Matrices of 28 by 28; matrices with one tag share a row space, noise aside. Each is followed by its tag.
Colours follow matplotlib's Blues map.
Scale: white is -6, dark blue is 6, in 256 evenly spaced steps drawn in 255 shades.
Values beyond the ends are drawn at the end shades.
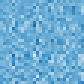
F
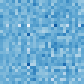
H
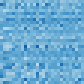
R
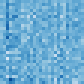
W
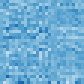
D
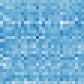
R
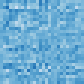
D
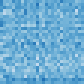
R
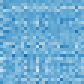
R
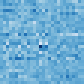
D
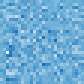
W
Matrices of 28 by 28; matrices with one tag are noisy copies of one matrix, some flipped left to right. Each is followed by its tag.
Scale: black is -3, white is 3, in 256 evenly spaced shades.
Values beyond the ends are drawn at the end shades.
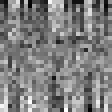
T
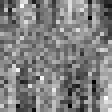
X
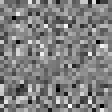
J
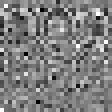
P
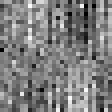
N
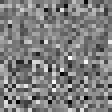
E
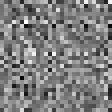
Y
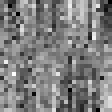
X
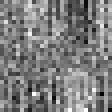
N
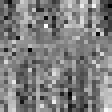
X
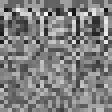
P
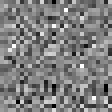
J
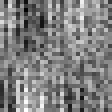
N
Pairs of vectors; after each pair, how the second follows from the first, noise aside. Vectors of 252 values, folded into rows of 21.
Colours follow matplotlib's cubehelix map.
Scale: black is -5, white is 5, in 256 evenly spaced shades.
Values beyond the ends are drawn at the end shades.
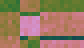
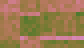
negated, shrunk.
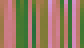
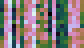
reversed, scaled up.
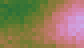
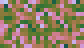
shuffled.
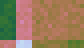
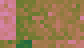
negated, shrunk.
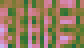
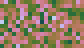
shuffled.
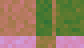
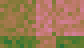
negated, shrunk.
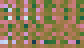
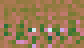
wrapped around, partly zeroed.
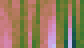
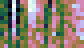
reversed, scaled up.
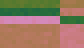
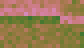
negated, shrunk.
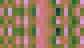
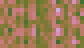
negated, shrunk.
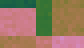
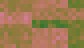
wrapped around, shrunk.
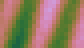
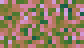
shuffled.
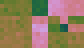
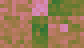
negated, shrunk.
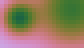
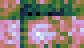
wrapped around, negated, scaled up.
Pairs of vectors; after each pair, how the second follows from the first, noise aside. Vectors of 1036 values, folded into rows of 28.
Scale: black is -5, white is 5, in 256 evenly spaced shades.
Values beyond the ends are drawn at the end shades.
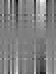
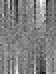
copied.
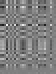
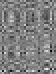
wrapped around, negated.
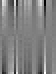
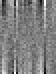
negated.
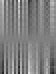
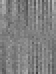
reversed, negated, shrunk.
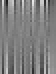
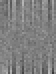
reversed, negated, shrunk.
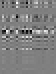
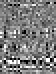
wrapped around, negated, scaled up.
